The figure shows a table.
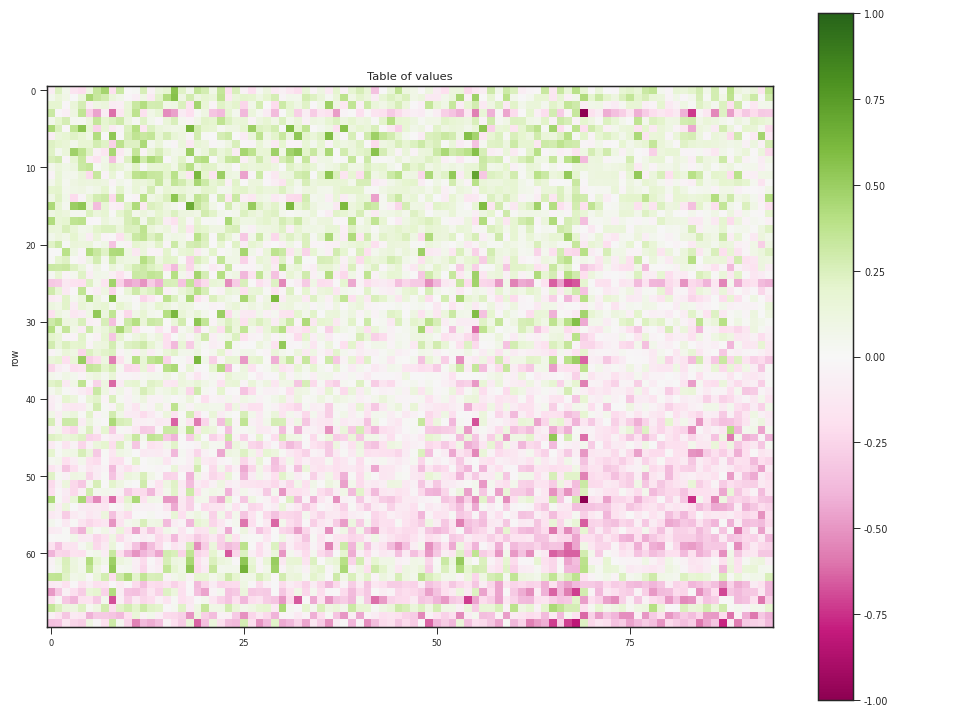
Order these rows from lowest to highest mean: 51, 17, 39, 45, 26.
51, 45, 39, 26, 17
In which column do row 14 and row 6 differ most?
42
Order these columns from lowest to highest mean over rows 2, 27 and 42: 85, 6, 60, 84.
60, 84, 85, 6
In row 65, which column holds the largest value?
8
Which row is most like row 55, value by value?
49
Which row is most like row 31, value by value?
43
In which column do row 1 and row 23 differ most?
16
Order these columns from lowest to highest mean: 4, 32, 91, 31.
91, 32, 31, 4
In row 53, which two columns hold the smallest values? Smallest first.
69, 83
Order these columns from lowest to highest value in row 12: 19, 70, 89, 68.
70, 89, 68, 19
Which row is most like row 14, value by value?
0
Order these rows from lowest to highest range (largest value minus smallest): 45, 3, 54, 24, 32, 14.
54, 32, 24, 14, 45, 3
